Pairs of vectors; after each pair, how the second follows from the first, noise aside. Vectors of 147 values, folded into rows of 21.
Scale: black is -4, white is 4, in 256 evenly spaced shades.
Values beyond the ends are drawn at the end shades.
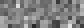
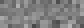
shrunk.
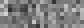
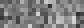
reversed, negated.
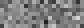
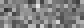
reversed, negated.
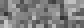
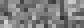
copied.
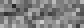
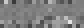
reversed, negated, partly zeroed.
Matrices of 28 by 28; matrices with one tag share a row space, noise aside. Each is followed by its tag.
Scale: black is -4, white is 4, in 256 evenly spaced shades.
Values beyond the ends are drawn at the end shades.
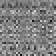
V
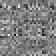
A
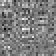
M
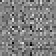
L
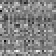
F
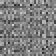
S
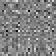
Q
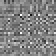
S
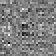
M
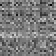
V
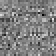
A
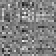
M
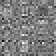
M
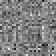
A
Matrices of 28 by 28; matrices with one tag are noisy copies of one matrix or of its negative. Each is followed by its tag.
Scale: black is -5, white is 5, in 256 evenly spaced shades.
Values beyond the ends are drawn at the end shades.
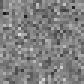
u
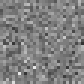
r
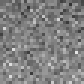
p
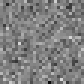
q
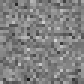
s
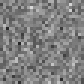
q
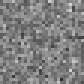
q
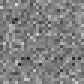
s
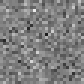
r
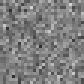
q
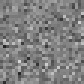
r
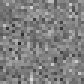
q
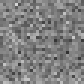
s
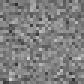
s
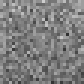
p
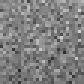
p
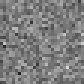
r
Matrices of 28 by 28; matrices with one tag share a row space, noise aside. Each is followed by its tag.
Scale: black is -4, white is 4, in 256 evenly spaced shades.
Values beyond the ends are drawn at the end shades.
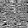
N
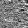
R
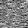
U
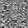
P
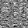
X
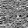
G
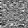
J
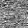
N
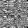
N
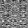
P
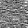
U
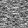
U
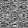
X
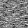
U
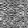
J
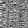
J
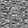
P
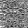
J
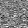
X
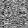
P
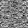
X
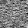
U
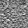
P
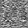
P
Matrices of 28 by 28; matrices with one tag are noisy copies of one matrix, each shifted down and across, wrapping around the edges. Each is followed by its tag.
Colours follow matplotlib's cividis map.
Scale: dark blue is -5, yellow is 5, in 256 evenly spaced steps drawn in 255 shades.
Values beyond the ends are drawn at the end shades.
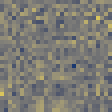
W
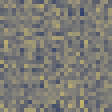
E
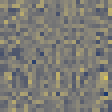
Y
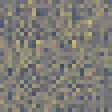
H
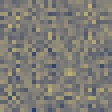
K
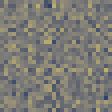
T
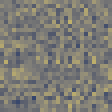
W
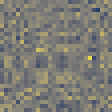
W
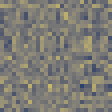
Y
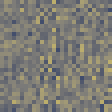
H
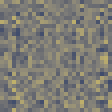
Y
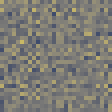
K
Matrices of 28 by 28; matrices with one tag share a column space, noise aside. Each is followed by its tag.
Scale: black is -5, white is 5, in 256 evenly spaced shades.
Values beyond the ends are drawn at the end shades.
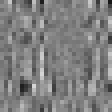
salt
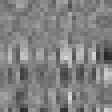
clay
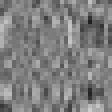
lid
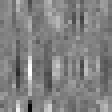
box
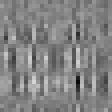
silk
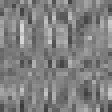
lid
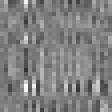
salt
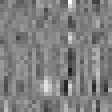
salt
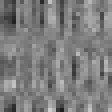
box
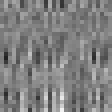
clay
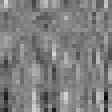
clay
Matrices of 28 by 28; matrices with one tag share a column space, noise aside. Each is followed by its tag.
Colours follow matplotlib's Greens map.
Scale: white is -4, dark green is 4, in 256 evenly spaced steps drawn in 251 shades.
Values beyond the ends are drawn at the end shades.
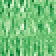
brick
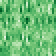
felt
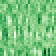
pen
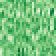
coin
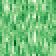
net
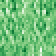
coin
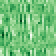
pen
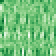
pen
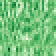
coin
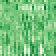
net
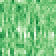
pen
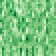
coin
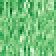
coin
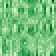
brick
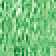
coin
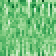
brick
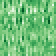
felt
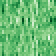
felt
